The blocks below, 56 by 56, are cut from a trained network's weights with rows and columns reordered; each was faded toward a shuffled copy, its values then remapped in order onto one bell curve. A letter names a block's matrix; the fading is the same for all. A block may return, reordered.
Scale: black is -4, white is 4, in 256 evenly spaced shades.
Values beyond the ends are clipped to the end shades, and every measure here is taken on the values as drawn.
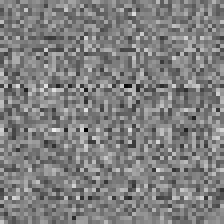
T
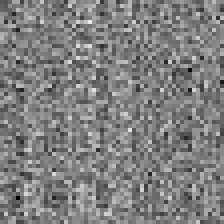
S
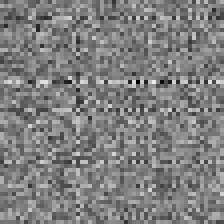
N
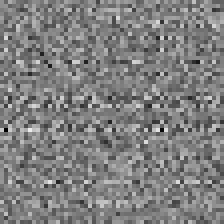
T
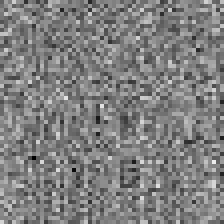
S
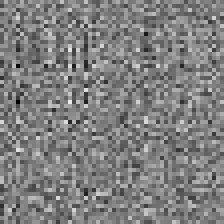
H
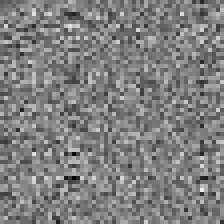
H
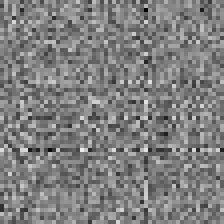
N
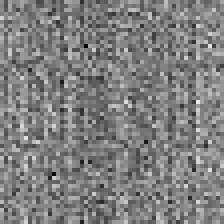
S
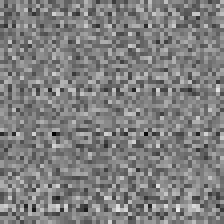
T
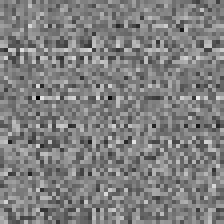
T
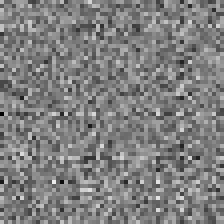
H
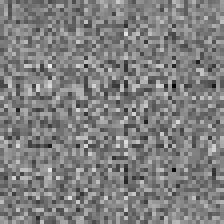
H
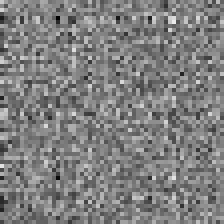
H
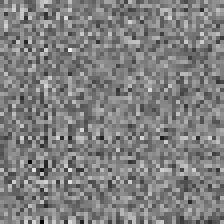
H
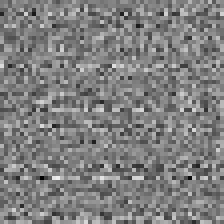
T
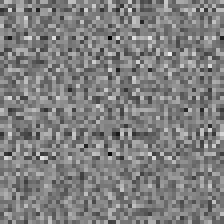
T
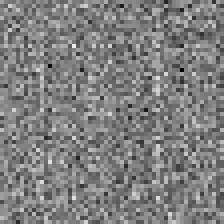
S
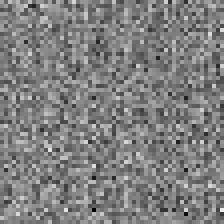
S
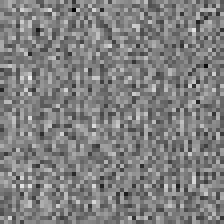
S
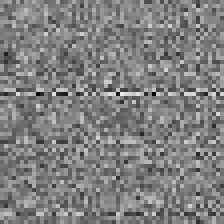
N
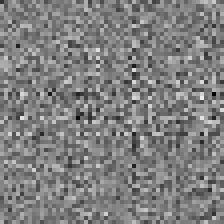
H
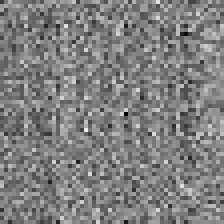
S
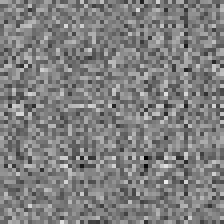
H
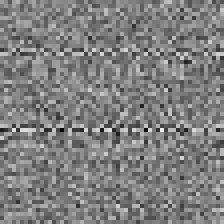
N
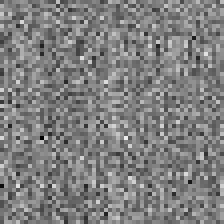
S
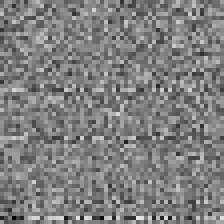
N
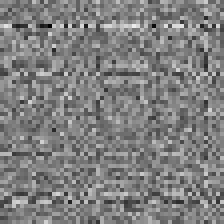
N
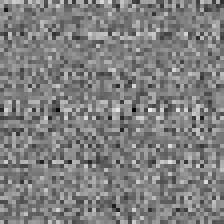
T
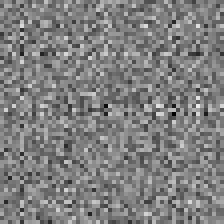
H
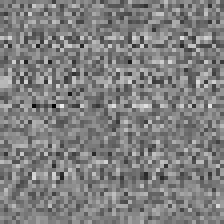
T
